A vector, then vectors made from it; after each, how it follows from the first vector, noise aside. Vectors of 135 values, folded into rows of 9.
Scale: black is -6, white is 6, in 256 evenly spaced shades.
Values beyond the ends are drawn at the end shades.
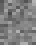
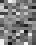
reversed, scaled up.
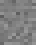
reversed, negated, shrunk.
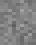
wrapped around, shrunk.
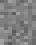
reversed, shrunk.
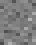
reversed, negated, partly zeroed.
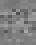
reversed, negated, partly zeroed.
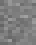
wrapped around, shrunk.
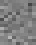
wrapped around, partly zeroed.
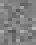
wrapped around, partly zeroed.
